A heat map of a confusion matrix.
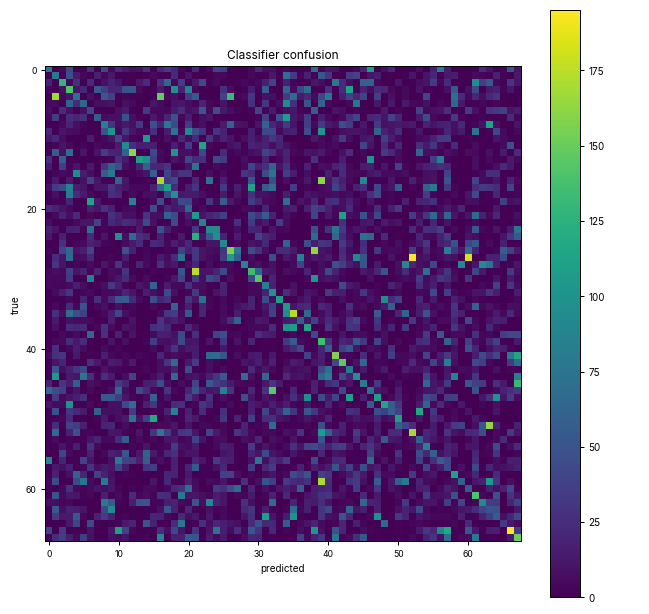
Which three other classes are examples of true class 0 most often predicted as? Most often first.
46, 56, 38
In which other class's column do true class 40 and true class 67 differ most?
16
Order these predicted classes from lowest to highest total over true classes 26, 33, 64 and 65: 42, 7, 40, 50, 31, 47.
40, 7, 50, 42, 47, 31
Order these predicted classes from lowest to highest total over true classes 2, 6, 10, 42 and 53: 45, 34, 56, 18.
34, 56, 18, 45
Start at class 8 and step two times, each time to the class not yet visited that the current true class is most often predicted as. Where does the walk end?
9
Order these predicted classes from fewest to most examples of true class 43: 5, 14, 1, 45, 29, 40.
14, 45, 29, 5, 1, 40
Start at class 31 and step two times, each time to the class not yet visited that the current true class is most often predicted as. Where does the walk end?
4
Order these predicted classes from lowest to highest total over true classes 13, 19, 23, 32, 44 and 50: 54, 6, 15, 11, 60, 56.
60, 11, 54, 56, 15, 6
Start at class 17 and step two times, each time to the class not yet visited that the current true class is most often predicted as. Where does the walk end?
21
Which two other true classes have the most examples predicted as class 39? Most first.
59, 16
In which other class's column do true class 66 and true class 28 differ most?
57
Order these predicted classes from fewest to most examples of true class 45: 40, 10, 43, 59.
59, 43, 40, 10
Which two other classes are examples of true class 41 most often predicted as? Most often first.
67, 66
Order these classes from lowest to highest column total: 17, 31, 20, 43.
43, 17, 20, 31
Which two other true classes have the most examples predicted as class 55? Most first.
17, 21
